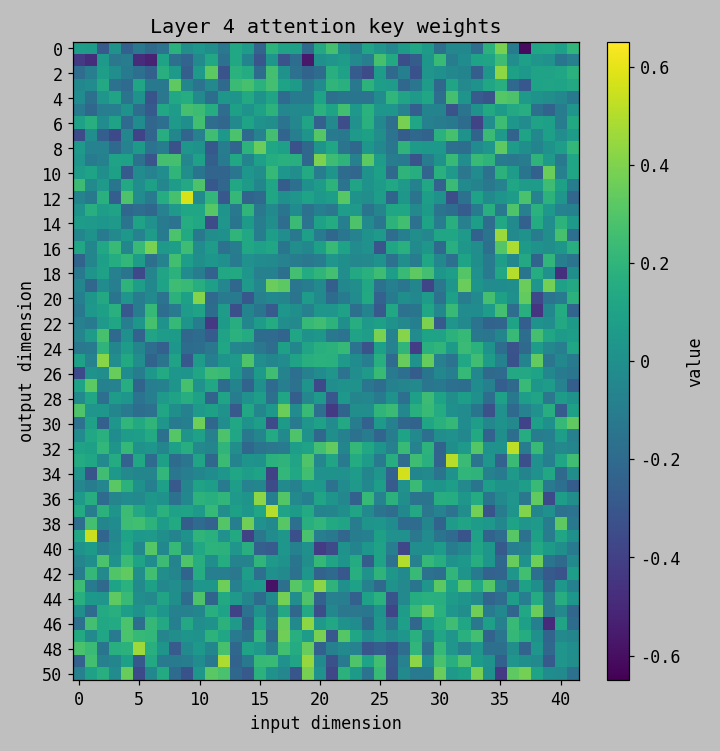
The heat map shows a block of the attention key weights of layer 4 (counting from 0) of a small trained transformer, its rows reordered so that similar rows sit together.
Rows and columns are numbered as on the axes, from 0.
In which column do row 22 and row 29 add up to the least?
34
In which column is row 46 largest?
19
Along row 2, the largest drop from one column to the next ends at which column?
12
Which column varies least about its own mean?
7
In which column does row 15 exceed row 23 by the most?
35
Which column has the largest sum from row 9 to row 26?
8
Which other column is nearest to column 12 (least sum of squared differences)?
32
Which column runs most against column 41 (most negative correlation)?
37
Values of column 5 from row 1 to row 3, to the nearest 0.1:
-0.5 -0.2 0.1
